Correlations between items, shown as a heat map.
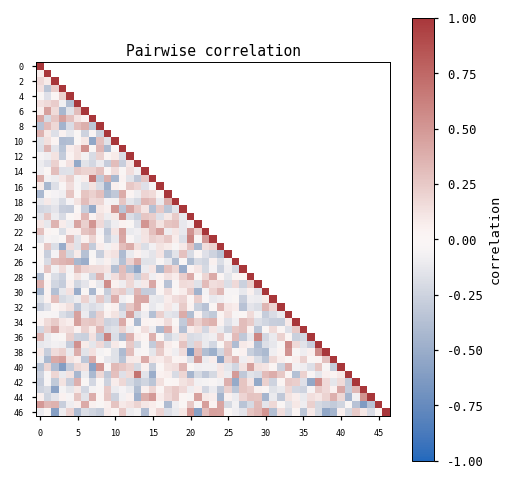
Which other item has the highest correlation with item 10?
19
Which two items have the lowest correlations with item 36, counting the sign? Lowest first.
42, 11
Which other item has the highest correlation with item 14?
21
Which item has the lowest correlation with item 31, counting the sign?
46
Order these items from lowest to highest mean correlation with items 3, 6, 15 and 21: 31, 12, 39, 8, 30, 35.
30, 12, 8, 31, 35, 39
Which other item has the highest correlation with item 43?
44
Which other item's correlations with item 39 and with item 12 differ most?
24
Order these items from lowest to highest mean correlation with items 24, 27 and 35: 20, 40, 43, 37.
43, 37, 40, 20
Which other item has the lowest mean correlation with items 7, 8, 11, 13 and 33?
9
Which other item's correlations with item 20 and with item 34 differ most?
38
